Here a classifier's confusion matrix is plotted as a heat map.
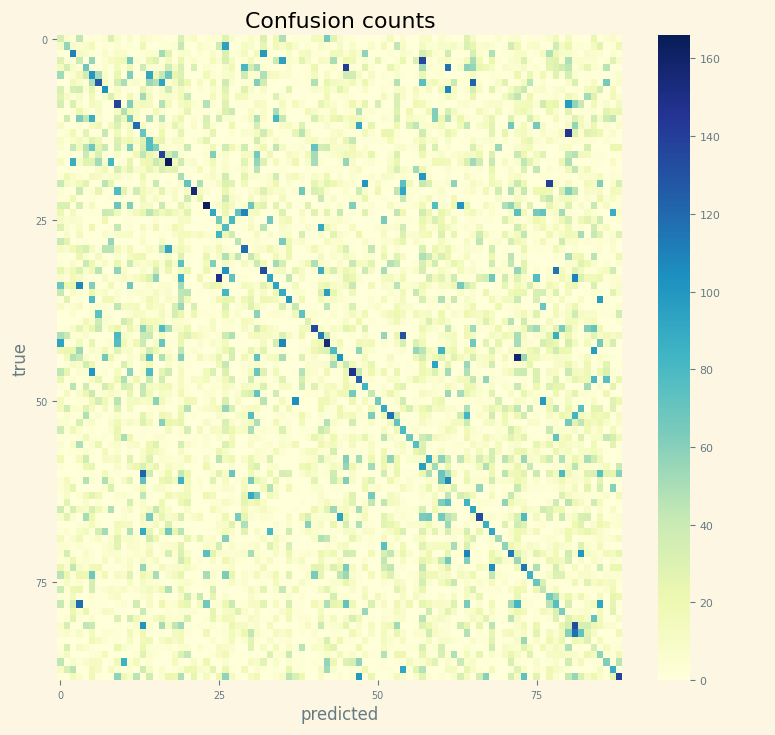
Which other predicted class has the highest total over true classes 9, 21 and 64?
80
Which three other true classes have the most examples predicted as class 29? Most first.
24, 4, 67
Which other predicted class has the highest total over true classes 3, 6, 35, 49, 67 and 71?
57
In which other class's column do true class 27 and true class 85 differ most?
25
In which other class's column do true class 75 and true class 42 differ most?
35
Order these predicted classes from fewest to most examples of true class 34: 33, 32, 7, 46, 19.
7, 33, 32, 46, 19
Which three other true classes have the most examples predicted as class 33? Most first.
68, 25, 62
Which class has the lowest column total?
50
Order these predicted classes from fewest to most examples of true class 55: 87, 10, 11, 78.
11, 87, 10, 78
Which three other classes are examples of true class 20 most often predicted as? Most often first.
77, 48, 54
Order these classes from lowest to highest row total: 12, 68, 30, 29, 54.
54, 30, 29, 12, 68
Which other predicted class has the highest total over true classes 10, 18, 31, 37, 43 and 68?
19
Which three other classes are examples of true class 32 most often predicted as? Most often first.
78, 26, 41
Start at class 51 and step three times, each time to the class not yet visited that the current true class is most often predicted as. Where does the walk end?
13
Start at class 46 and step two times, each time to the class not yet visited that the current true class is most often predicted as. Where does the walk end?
14
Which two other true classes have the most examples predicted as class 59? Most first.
45, 23
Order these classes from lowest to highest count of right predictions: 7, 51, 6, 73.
51, 7, 73, 6
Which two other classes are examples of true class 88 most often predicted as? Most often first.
47, 73
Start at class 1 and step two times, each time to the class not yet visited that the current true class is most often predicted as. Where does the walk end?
41
